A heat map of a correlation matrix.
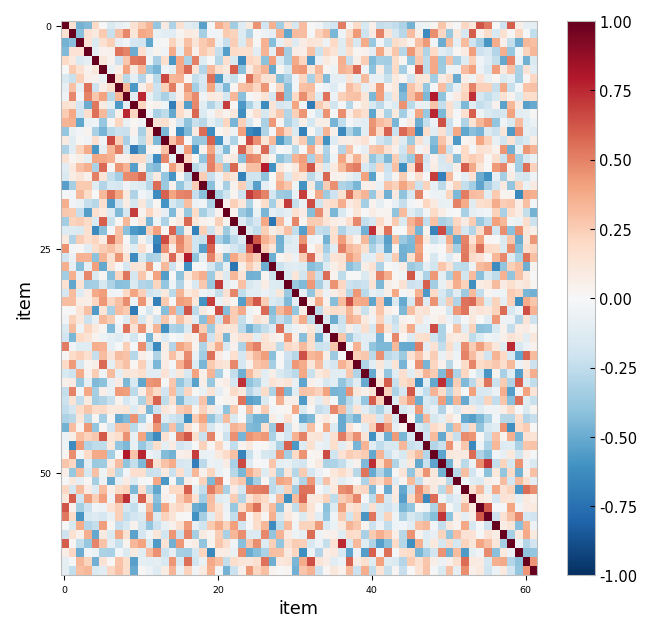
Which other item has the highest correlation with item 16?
26
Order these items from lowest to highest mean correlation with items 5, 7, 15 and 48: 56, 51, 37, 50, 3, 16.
51, 50, 56, 3, 37, 16
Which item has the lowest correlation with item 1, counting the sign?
47
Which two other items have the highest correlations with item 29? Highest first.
20, 47
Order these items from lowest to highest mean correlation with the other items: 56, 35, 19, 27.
27, 35, 56, 19
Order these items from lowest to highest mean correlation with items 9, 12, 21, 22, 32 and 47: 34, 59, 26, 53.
53, 26, 59, 34
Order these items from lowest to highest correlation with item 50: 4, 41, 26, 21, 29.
41, 26, 21, 29, 4
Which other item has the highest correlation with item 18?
12
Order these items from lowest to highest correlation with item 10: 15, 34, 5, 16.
16, 15, 5, 34
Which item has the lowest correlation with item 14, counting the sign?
9
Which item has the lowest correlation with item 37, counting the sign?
59
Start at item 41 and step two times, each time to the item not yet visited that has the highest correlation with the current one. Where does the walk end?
28
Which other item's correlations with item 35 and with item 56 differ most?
33
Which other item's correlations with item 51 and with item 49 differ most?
13
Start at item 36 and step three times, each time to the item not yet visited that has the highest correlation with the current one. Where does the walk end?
54
